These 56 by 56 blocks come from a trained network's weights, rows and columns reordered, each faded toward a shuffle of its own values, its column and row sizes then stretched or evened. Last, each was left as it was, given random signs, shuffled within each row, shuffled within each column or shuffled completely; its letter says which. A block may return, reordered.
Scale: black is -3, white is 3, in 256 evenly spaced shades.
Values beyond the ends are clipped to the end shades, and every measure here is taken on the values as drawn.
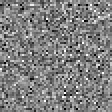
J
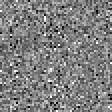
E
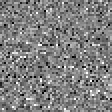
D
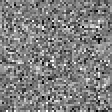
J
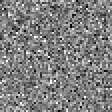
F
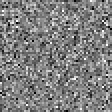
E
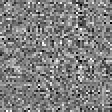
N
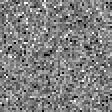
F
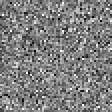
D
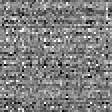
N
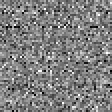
D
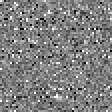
D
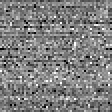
D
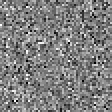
E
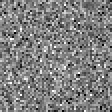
F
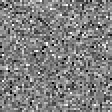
F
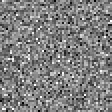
F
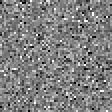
F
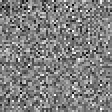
N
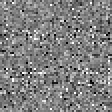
J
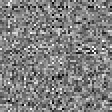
N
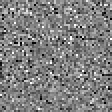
D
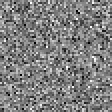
F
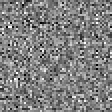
J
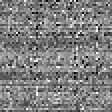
N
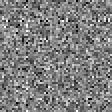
J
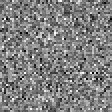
D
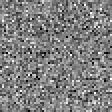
D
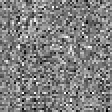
N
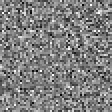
J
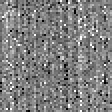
E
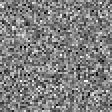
F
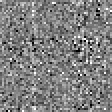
J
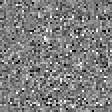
J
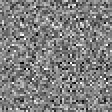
N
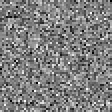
D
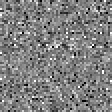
D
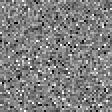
F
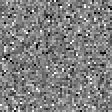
F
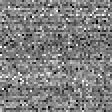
D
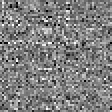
N
